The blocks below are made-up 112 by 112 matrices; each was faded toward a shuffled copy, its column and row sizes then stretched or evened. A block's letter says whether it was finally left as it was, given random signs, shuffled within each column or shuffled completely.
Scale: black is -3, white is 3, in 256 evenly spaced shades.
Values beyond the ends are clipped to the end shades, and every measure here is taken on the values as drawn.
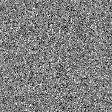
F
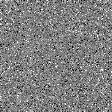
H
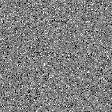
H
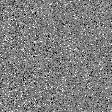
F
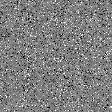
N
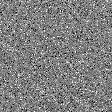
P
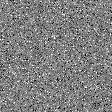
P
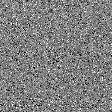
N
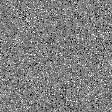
N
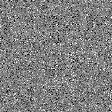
H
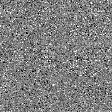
H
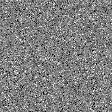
F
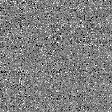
H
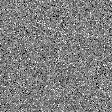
F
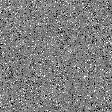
F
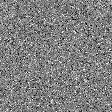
P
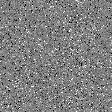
F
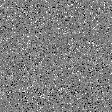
N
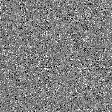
N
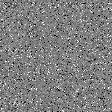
N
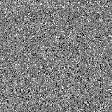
H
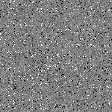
N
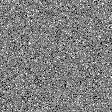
P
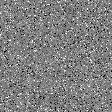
F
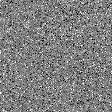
F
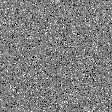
F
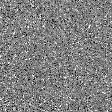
N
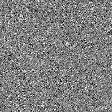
H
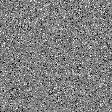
F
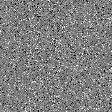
F
